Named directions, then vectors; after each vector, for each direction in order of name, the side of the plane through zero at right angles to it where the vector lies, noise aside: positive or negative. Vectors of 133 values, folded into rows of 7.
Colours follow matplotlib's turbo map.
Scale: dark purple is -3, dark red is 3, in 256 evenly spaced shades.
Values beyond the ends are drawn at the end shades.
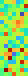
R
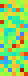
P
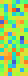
negative, positive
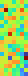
negative, negative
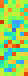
positive, negative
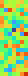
positive, negative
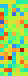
negative, positive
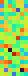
negative, negative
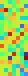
negative, negative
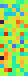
negative, positive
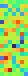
negative, positive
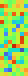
positive, negative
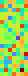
positive, positive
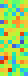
negative, positive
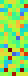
positive, positive
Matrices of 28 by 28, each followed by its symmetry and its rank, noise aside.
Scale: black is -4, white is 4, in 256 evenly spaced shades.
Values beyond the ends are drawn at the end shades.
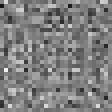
antisymmetric, rank six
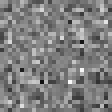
symmetric, rank six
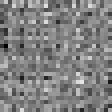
no symmetry, rank four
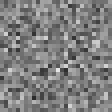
no symmetry, rank six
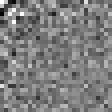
symmetric, rank four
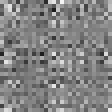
no symmetry, rank four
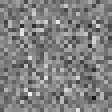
no symmetry, rank eight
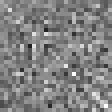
symmetric, rank six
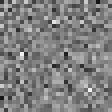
symmetric, rank eight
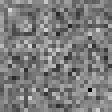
symmetric, rank eight
